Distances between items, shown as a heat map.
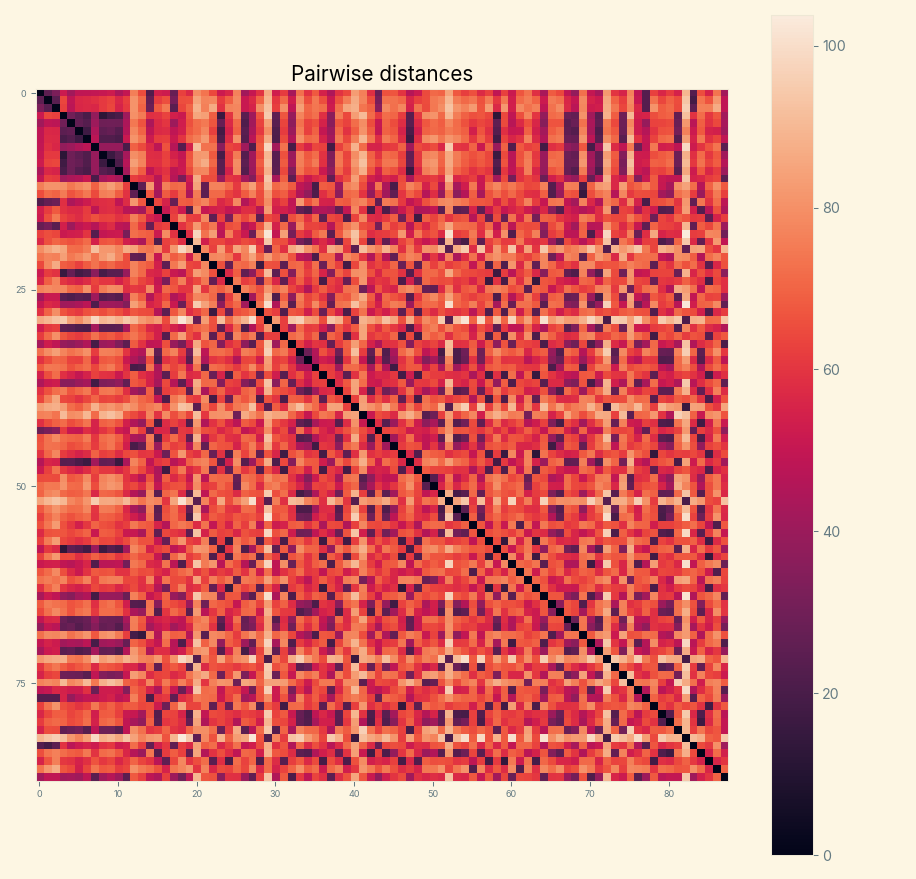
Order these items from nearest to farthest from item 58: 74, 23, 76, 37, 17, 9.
23, 9, 74, 37, 17, 76
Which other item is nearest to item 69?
13
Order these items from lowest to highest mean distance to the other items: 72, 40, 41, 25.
25, 41, 40, 72
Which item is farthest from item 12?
29
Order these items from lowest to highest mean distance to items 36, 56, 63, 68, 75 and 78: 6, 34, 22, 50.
22, 34, 50, 6
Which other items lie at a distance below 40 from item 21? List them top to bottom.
12, 13, 35, 45, 65, 69
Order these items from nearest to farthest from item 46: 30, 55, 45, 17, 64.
55, 30, 45, 17, 64
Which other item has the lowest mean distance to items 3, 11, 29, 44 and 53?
15
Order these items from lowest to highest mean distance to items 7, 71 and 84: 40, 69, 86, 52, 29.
69, 86, 40, 52, 29
